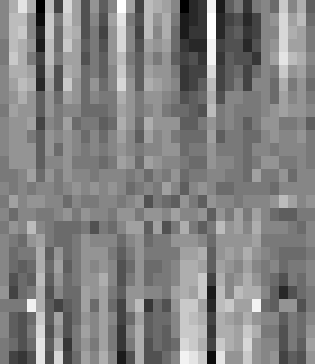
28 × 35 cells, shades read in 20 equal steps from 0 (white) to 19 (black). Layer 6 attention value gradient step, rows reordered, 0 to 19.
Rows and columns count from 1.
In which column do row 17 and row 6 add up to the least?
14
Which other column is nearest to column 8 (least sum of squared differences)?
3
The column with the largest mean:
5
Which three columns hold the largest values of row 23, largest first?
24, 32, 2
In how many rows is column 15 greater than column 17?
11
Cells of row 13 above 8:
24
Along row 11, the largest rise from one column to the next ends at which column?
25
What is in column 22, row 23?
7
